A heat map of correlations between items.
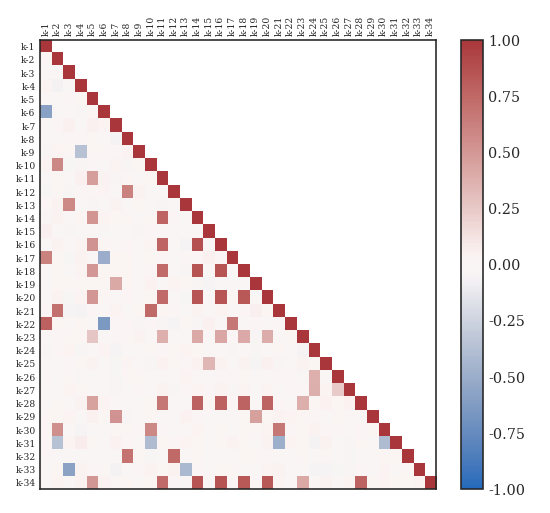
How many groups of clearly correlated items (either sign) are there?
9
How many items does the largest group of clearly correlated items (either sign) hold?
9
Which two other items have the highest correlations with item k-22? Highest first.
k-1, k-17
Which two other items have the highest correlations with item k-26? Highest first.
k-24, k-27
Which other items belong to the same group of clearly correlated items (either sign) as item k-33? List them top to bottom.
k-3, k-13
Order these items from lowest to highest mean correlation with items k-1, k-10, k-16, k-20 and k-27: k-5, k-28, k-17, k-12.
k-12, k-17, k-5, k-28
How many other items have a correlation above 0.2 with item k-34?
8
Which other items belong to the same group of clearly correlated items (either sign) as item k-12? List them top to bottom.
k-8, k-32
